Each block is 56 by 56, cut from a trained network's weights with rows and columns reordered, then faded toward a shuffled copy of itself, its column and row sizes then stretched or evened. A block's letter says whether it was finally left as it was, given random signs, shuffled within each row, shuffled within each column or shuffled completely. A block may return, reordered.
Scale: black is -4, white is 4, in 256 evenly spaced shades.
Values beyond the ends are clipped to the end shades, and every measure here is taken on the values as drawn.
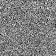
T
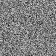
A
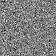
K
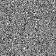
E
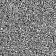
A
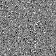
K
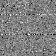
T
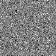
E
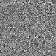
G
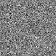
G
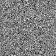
K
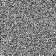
T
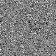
E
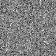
K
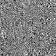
G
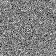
A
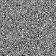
E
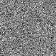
E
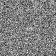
A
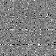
G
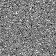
A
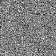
E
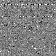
T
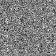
E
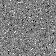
A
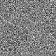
G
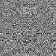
G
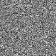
E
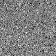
T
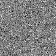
T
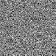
G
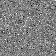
A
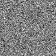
K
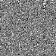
E
